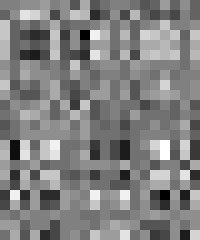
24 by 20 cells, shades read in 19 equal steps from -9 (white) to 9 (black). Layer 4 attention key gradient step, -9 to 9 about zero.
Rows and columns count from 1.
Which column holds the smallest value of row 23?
12
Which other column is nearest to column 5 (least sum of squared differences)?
19
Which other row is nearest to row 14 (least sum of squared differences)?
13
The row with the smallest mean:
4
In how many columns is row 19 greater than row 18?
10
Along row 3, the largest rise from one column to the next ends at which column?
2
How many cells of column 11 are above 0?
10
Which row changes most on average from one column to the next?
20
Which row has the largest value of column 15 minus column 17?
16
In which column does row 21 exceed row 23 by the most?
1
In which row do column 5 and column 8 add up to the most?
6
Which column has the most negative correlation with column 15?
9
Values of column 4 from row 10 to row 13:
3 -1 -3 1
